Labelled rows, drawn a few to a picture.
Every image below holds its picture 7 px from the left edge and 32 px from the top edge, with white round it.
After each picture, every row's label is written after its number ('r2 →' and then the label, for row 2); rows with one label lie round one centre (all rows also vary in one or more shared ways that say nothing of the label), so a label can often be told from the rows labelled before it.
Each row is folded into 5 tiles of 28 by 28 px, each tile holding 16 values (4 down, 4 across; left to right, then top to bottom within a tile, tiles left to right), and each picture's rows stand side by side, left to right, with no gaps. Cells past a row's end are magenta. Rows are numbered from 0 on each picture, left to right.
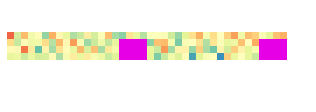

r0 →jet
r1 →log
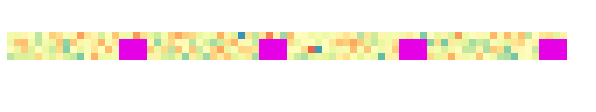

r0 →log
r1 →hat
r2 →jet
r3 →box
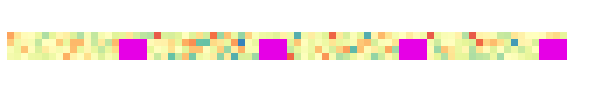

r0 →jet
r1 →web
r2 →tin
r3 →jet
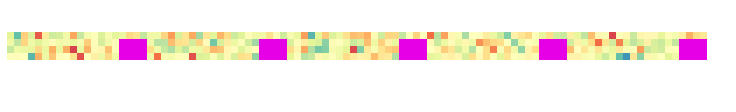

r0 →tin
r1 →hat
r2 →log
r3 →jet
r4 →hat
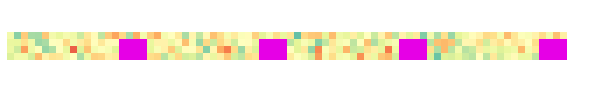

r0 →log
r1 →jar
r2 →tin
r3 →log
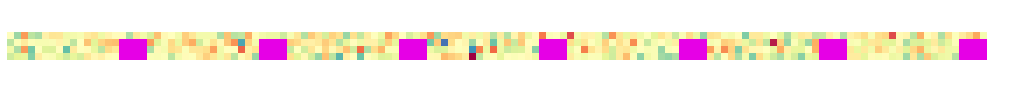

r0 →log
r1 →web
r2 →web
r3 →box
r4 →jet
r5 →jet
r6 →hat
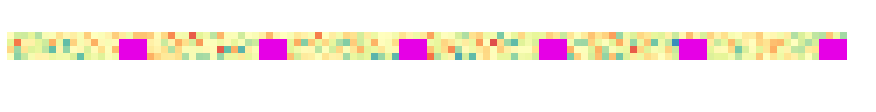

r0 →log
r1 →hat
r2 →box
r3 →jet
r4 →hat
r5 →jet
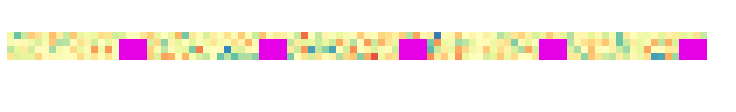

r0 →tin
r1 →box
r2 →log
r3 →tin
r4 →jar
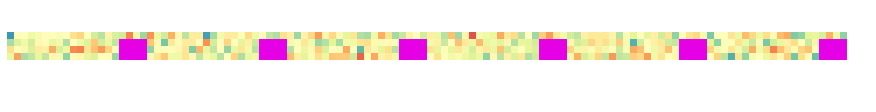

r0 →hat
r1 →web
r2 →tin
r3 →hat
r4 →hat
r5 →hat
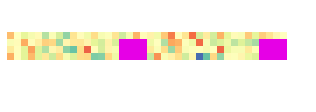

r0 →jar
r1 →hat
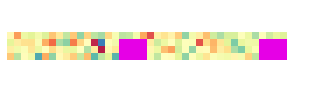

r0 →web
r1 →jet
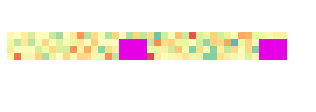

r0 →jar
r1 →tin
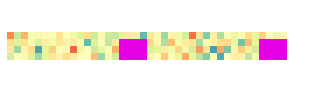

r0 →jet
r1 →web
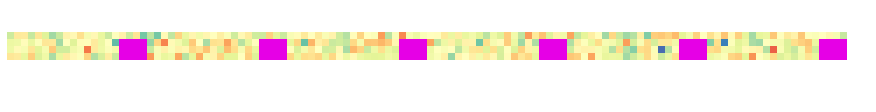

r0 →jar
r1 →tin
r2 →box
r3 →web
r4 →jar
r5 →box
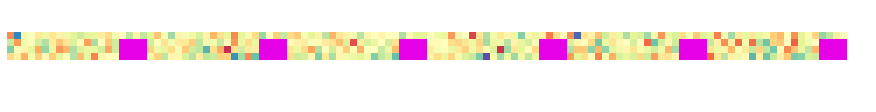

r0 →tin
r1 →jar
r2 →jet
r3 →hat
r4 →tin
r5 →jar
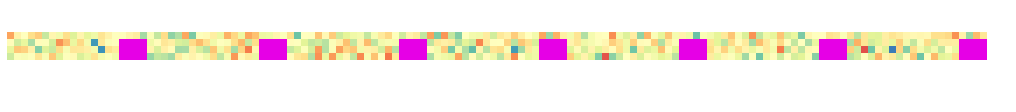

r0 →jet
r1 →log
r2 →tin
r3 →log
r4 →web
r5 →hat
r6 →log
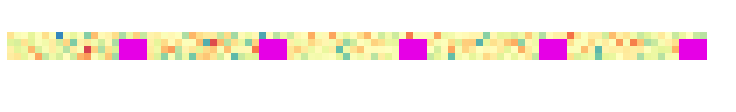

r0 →jar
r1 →jet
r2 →hat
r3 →web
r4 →jet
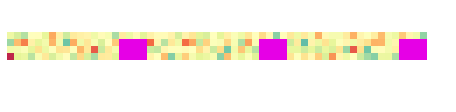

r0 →tin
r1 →web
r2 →box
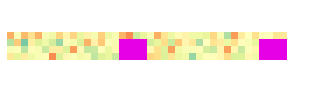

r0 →box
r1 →jar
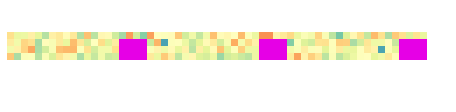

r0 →jet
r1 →box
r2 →jar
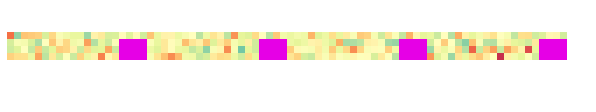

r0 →tin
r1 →jar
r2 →hat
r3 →tin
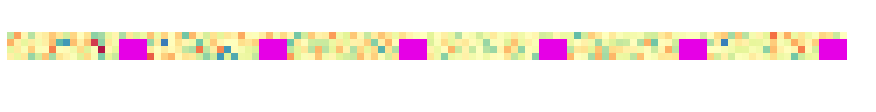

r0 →web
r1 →box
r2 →tin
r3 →jar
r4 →tin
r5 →box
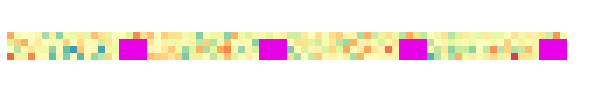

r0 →jar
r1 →jar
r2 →tin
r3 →log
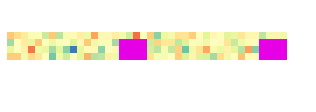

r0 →jar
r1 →tin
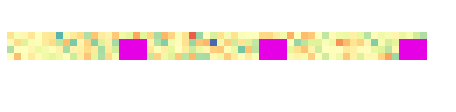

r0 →jar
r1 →hat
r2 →jet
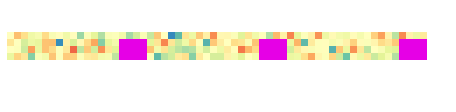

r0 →web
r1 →log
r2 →box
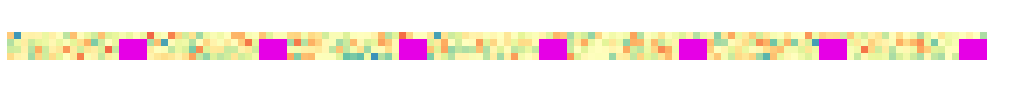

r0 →tin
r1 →box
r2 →box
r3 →log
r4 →tin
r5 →hat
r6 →jet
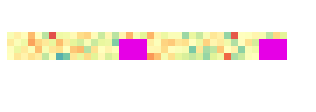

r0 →hat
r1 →jar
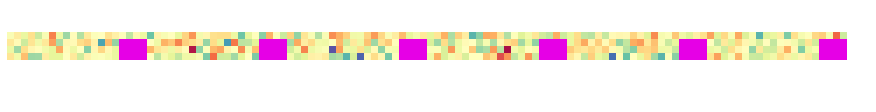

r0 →web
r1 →hat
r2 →log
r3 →jar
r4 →jar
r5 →jar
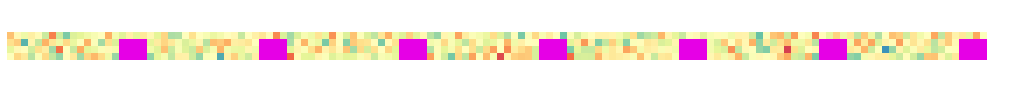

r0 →web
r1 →log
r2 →tin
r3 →tin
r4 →tin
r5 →jar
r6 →log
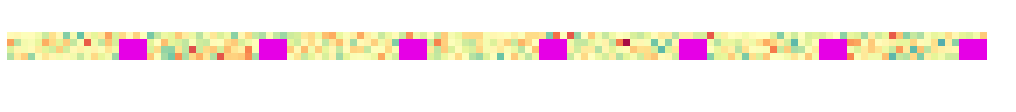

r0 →web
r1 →tin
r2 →hat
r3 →log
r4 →jet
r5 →jet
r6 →web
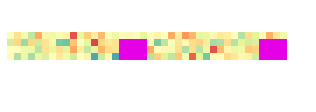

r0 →box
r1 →hat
